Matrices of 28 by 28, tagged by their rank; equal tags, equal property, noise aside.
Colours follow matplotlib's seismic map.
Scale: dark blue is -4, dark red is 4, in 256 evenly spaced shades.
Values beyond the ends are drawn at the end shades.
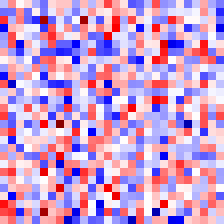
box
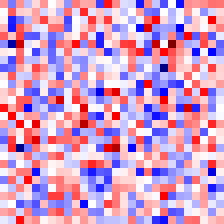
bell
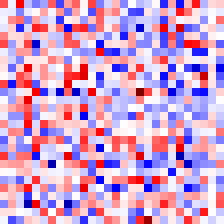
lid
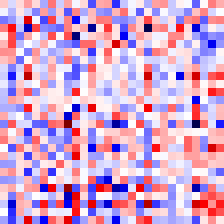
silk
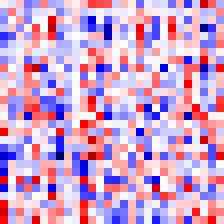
silk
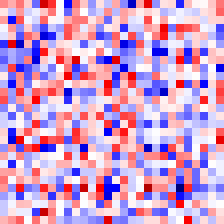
box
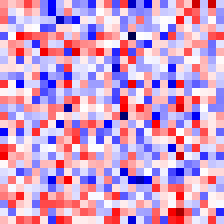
bell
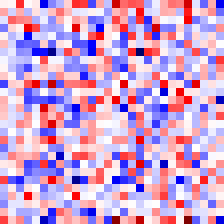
lid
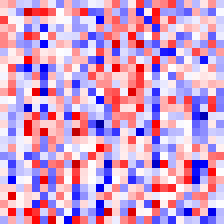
silk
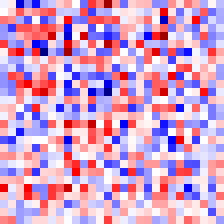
silk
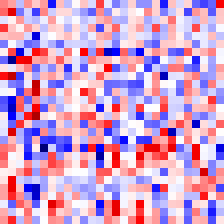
lid
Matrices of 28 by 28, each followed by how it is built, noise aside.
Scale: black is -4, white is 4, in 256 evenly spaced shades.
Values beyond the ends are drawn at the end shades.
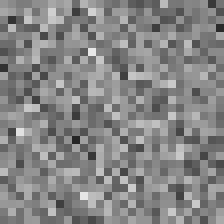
Toeplitz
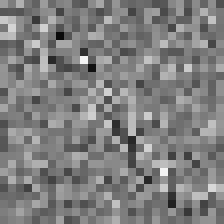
banded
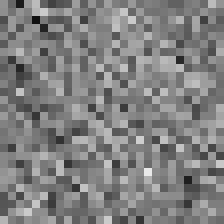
Toeplitz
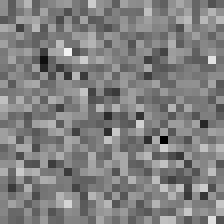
banded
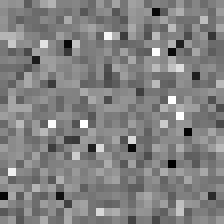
sparse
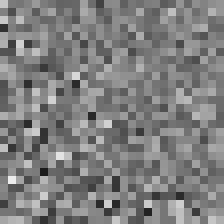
lower triangular
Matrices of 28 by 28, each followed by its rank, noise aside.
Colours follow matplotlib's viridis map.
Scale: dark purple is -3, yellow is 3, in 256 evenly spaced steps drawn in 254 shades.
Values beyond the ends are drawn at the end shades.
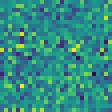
eight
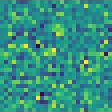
eight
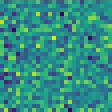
six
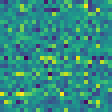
six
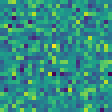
eight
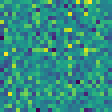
seven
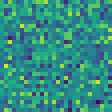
six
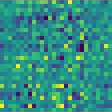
four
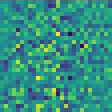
five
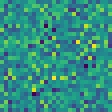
eight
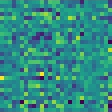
five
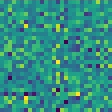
five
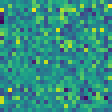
seven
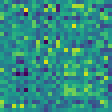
four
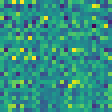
four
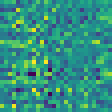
five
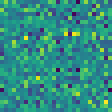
six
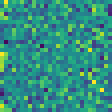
eight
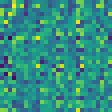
four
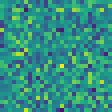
eight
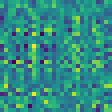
four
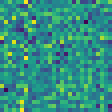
eight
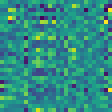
four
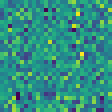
six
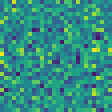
six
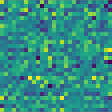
six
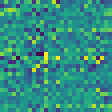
five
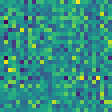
seven
